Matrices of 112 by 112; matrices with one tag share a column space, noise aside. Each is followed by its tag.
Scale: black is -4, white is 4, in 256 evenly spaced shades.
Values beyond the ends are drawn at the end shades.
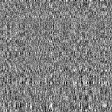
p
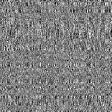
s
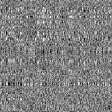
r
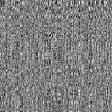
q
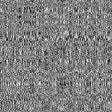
r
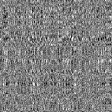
r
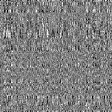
s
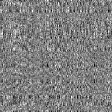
s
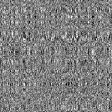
r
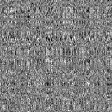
r
